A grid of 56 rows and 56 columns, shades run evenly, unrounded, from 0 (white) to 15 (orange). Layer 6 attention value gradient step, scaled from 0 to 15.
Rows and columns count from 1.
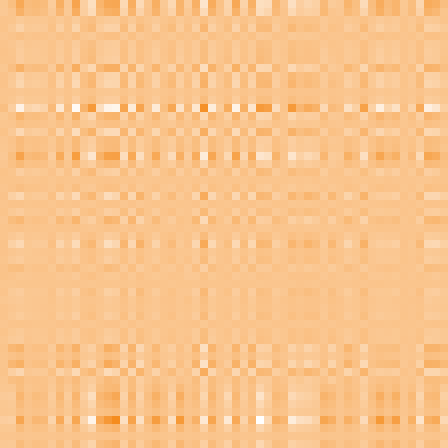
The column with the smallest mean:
33
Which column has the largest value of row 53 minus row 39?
15
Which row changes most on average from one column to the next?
14
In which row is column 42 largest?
53
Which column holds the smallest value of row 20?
26
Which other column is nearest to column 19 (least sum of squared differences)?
36
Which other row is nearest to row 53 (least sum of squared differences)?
20
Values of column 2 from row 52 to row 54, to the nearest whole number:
7 6 7
